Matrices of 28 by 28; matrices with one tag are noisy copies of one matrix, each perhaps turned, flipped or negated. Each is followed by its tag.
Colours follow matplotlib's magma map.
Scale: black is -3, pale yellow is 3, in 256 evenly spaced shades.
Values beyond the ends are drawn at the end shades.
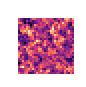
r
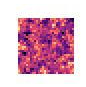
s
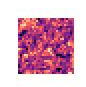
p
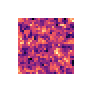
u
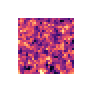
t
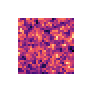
t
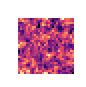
s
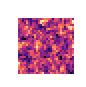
s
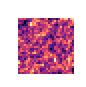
p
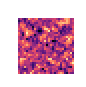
r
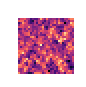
r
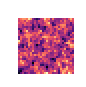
s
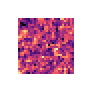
p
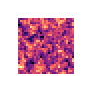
r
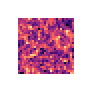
p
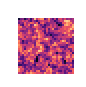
p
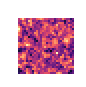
u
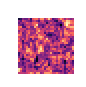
p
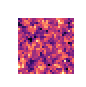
r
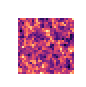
t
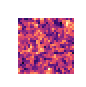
p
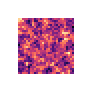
s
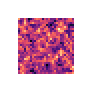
r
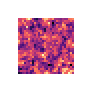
s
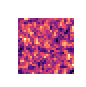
u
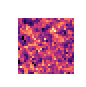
r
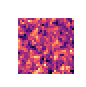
t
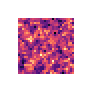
r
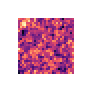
p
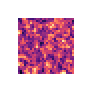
u
